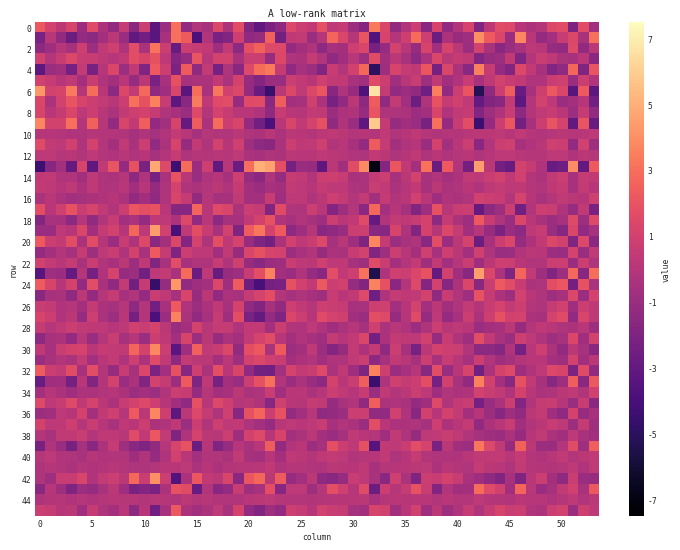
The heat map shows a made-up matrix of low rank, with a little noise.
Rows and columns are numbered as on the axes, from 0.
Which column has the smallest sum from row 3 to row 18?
42
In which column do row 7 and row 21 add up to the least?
13
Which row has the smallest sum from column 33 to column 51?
7
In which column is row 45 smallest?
11
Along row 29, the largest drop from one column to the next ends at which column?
32
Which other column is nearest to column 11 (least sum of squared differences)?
21
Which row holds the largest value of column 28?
1
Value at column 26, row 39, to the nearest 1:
-1
